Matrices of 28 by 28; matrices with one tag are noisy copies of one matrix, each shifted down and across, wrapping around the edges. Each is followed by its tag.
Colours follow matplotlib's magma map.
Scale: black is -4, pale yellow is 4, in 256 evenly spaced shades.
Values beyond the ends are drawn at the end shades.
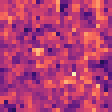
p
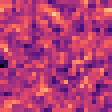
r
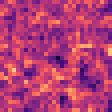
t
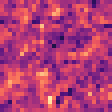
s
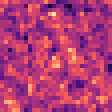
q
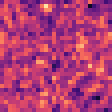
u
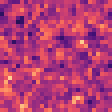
u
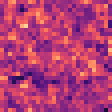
q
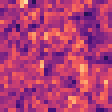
p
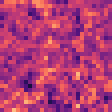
t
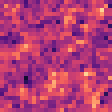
s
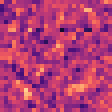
r
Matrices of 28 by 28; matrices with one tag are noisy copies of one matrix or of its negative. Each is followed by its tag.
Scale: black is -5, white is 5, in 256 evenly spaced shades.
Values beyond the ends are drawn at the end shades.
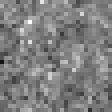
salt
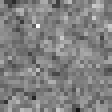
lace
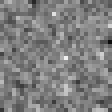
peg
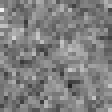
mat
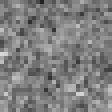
salt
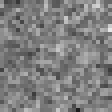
lace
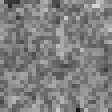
lace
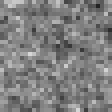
lace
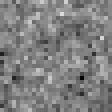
salt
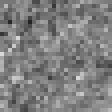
salt
